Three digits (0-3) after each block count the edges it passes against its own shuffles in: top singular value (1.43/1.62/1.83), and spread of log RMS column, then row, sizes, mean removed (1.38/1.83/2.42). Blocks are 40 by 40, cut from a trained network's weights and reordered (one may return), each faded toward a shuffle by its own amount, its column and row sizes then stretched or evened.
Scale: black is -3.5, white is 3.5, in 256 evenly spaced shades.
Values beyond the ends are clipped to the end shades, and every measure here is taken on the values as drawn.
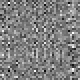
3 2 0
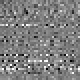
3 1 3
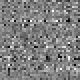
1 1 3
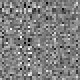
3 3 0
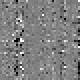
1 3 1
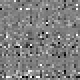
0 2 3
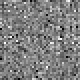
0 0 1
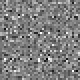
1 1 2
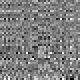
3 1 3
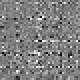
2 2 3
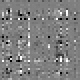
2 3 3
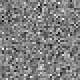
0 1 0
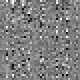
1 3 2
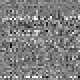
1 1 3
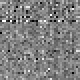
1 0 2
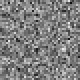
2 1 0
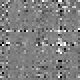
1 3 3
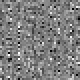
0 3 0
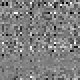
2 2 3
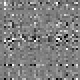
2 3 3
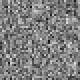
2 0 1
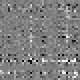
2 2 3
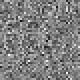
2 1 0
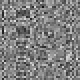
3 2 1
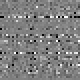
1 1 3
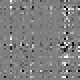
2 3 3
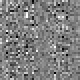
1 3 0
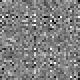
2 2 1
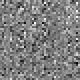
0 3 0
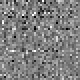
0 2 2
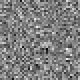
2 1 0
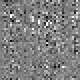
0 3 2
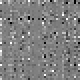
0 3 2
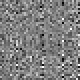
3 3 1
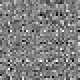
2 2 2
